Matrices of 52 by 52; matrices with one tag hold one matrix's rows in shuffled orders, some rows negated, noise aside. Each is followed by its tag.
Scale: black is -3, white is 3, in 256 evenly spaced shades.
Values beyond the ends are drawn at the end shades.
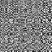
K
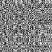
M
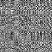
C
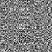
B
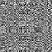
B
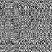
C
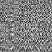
C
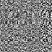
K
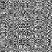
B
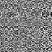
K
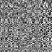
K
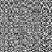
K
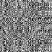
M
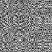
M
